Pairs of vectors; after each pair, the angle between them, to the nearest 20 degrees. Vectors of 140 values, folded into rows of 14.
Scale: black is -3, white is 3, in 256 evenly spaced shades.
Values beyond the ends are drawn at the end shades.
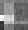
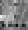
40 degrees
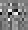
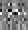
160 degrees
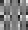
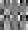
160 degrees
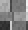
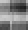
60 degrees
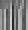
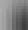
80 degrees
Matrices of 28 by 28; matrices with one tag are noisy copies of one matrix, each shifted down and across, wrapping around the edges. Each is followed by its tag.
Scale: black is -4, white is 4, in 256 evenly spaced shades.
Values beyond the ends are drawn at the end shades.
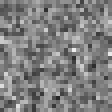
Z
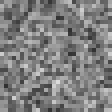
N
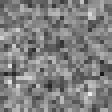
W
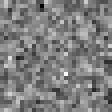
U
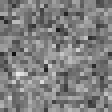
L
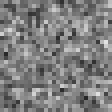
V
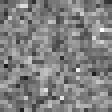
N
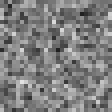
N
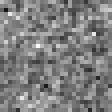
L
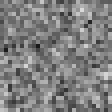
Z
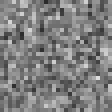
Z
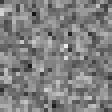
U
